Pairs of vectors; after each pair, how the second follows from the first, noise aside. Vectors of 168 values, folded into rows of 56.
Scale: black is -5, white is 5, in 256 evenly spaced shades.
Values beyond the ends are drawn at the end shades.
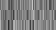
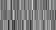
sign-scrambled.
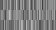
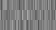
wrapped around, shrunk.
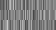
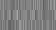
wrapped around, shrunk.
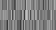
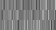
wrapped around, negated, partly zeroed.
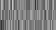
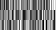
reversed, negated, scaled up.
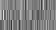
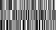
wrapped around, negated, scaled up.
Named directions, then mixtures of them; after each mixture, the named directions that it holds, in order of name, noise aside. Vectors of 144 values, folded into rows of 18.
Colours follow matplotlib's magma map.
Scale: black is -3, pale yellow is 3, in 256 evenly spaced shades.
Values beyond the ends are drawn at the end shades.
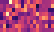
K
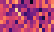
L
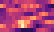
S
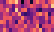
K, L.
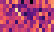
L.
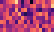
K, L.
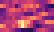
S.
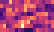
K, S.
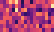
K, L.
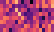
L.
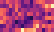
L, S.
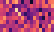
L.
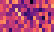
L.
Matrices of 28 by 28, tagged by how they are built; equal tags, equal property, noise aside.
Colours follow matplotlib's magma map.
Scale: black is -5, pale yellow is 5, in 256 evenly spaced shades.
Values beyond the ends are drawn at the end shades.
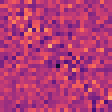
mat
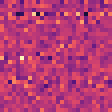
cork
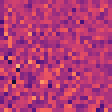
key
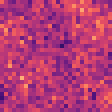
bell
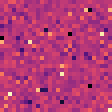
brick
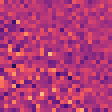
key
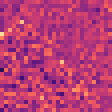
key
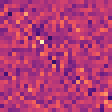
mat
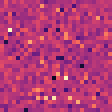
brick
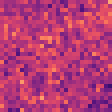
bell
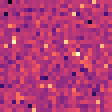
brick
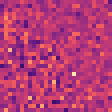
key
